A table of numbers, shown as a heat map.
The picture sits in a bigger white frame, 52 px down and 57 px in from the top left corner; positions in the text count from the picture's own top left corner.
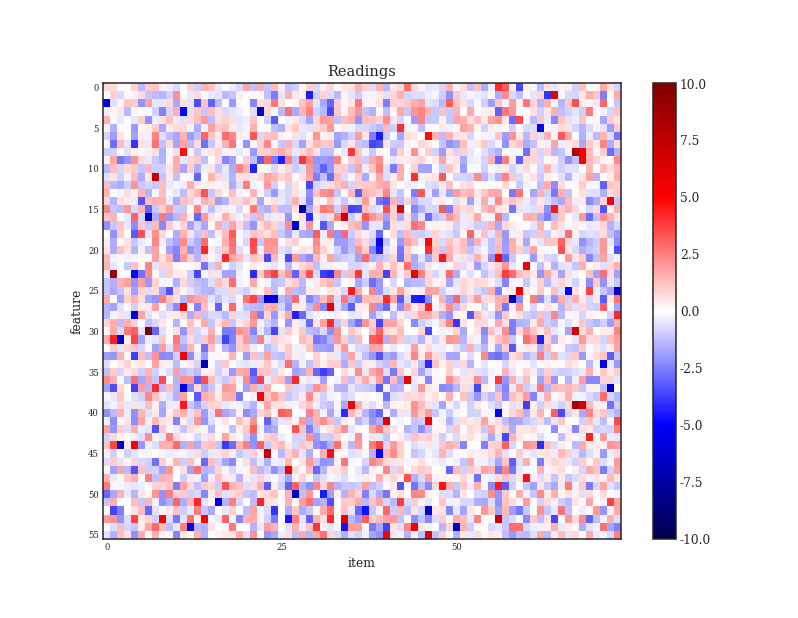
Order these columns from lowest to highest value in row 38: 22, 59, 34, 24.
34, 59, 24, 22
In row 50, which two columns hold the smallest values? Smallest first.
27, 31
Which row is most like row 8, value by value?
39
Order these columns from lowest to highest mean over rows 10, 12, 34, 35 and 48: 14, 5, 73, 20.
14, 5, 73, 20
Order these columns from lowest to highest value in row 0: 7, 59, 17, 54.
59, 54, 17, 7
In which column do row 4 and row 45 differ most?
23
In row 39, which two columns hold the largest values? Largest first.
67, 68
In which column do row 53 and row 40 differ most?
56
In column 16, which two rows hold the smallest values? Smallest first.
51, 27
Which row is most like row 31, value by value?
44
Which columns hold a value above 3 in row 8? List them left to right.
11, 35, 67, 68
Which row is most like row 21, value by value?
49
